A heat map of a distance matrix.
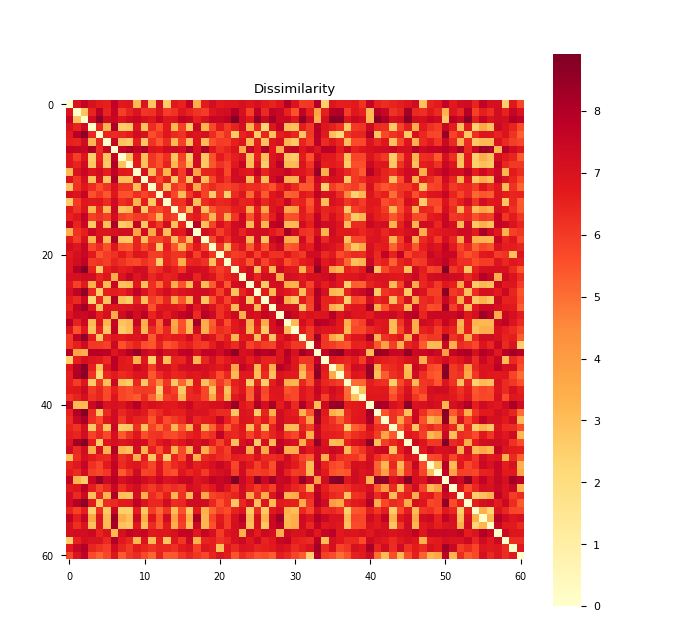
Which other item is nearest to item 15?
38
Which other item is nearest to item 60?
32
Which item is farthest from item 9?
33
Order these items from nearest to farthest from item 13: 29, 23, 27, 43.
43, 23, 27, 29
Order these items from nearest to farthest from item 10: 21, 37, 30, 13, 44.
37, 30, 44, 21, 13
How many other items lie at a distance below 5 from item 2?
4
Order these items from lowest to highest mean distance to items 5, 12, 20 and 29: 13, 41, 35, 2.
41, 13, 35, 2
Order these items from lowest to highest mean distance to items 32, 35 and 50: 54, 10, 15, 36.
36, 54, 10, 15
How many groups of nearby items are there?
8
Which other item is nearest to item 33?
40
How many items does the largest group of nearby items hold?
19
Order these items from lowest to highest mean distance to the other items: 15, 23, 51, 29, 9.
29, 15, 51, 9, 23
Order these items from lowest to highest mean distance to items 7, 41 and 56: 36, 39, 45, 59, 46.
46, 36, 45, 39, 59
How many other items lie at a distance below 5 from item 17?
7
